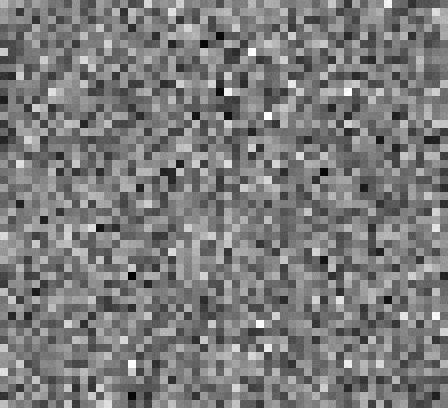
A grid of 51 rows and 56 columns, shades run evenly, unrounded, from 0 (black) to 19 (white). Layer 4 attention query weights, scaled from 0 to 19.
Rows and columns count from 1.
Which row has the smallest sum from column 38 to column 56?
18
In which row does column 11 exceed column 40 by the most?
43
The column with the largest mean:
29
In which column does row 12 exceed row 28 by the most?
44
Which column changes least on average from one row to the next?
25
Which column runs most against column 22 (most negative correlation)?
16
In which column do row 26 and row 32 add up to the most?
11
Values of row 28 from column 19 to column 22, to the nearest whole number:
10 11 12 8
